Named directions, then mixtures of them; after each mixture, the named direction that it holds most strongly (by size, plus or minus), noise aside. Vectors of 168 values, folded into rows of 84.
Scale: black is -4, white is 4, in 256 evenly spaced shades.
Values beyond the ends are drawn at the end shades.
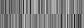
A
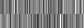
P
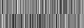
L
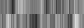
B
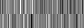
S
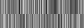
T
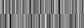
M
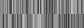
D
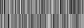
S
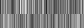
T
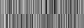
T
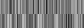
D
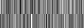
S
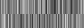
T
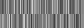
S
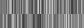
D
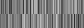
A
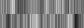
B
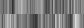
B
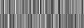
M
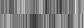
B
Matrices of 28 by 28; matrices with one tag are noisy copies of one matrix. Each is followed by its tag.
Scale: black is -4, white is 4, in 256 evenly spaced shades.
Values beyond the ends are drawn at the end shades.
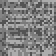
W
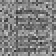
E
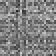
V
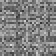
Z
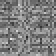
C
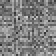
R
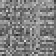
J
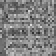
W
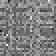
J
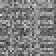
J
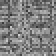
C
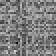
V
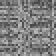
C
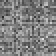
R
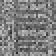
E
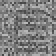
E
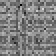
V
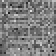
W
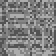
W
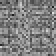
C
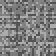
Z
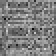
W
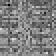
C
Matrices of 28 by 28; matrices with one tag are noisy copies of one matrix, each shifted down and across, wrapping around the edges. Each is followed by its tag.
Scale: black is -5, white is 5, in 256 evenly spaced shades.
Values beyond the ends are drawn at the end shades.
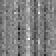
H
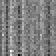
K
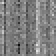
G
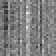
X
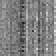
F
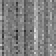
G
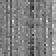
X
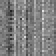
F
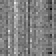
X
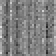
H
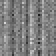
K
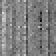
G
